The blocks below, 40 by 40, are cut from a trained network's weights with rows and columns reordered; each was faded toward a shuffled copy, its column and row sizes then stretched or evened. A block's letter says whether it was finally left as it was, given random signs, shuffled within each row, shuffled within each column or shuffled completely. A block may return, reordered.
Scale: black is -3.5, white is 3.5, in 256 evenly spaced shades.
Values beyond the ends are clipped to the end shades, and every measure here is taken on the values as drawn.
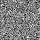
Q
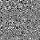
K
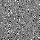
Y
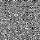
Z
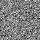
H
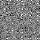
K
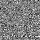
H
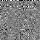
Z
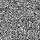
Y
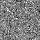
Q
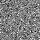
Q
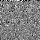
H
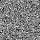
Q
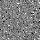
Y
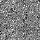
Y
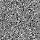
Y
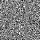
Y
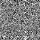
Z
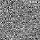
K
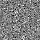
Y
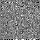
Z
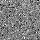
Q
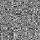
K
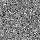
Q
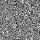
Y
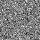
Q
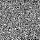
H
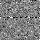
H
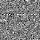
H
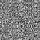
K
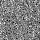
Q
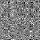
K
